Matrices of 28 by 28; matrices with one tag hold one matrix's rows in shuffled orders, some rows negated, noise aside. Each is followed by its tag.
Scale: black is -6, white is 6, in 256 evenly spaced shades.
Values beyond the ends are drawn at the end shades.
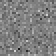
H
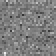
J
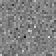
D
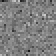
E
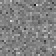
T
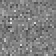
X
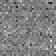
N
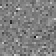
T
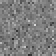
D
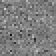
X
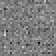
J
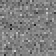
X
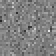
D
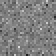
H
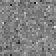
T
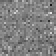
N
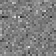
E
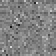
T
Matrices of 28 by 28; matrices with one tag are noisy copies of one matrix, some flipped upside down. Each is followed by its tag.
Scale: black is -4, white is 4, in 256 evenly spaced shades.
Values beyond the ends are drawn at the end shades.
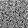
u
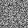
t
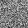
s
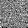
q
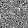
t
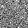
s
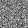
t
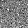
u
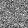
q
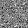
q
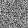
t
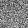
s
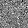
t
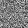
q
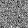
t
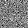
t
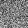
u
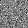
t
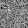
q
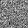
t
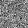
t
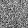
s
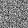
t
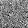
u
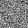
t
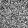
q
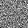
t
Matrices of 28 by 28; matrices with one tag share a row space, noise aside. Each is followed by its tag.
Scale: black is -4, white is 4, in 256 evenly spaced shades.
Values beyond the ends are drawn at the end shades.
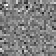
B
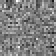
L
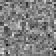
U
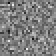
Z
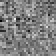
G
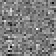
L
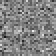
B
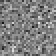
Z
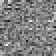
U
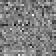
B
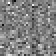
Z
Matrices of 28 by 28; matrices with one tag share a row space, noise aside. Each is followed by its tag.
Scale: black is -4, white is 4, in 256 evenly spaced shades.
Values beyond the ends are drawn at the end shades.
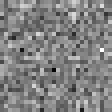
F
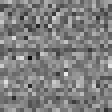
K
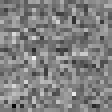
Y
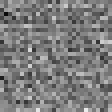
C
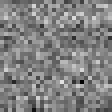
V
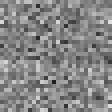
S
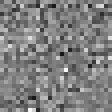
S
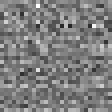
S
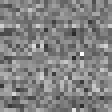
V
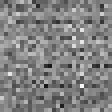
V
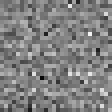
C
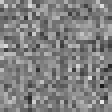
C
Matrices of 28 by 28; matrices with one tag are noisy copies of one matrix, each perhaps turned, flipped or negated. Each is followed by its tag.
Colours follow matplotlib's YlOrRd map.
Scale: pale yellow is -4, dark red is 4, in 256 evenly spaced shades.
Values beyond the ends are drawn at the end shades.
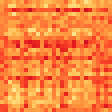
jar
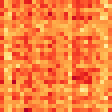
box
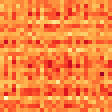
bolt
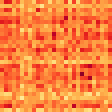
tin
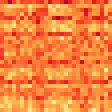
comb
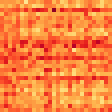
jar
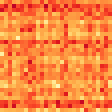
box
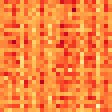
bolt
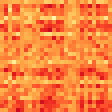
comb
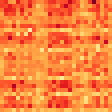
comb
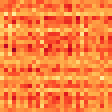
bolt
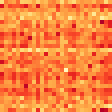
tin
